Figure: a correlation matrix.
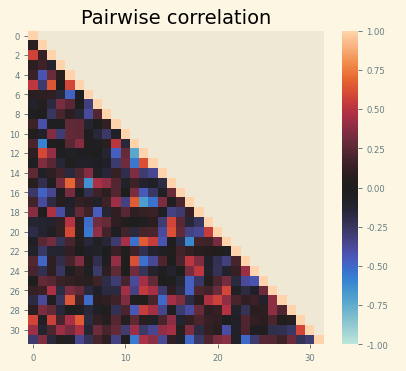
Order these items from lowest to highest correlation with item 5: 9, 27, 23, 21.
21, 27, 9, 23
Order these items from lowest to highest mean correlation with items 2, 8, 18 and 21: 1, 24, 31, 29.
31, 1, 24, 29
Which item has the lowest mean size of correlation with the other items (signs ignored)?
22
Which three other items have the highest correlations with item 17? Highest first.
11, 23, 9
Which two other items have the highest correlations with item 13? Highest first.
12, 21
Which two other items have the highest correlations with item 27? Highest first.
4, 20
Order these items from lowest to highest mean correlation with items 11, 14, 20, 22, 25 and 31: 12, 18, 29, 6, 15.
18, 6, 12, 29, 15
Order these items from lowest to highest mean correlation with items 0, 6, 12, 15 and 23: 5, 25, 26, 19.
19, 25, 26, 5
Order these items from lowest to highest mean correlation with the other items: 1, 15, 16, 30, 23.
1, 16, 23, 30, 15
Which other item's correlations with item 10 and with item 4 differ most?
15
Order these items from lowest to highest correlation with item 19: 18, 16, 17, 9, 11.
18, 17, 11, 9, 16
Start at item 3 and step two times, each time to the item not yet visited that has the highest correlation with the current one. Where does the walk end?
29
